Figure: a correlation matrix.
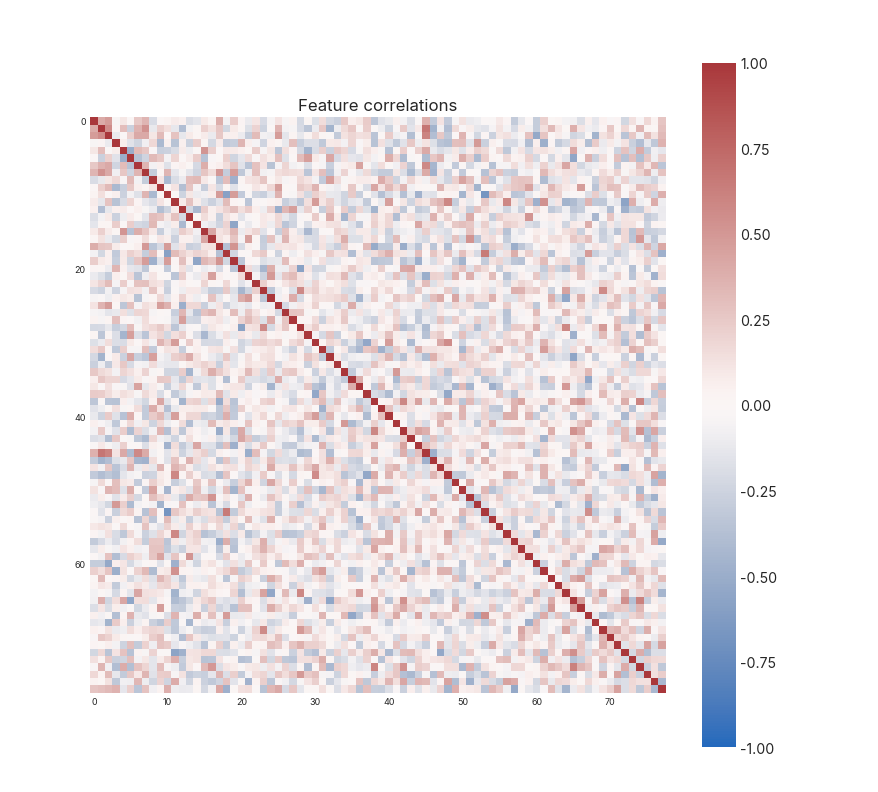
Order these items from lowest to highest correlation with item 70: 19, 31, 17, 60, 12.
12, 19, 17, 60, 31
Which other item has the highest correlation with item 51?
16
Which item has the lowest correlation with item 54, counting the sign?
36
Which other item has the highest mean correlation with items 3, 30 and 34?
27
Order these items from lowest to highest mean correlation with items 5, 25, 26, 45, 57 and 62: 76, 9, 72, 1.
72, 76, 1, 9
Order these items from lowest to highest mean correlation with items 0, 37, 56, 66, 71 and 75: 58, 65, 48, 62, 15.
15, 48, 65, 58, 62
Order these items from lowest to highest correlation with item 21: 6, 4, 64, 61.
6, 61, 64, 4
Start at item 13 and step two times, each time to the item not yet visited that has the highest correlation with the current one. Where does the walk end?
9
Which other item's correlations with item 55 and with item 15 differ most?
73
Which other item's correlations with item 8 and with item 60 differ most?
50
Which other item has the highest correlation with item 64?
28
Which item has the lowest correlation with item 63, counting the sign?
52
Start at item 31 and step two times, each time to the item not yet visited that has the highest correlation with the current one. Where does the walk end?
11
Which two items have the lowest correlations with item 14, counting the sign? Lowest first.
19, 12
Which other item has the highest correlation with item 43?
20
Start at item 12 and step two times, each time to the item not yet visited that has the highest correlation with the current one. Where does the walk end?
24
